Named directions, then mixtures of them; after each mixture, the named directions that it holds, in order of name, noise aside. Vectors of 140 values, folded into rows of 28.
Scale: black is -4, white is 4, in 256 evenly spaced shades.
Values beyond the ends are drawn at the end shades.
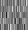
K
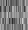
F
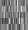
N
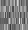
F, K, N.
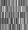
N.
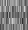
F.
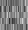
F.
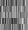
F, N.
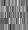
F, K, N.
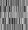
F.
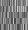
K, N.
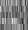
F, N.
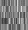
N.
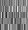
K, N.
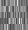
F, K, N.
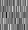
K.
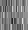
F, K, N.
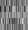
F.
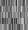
F, N.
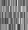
N.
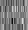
F, K, N.
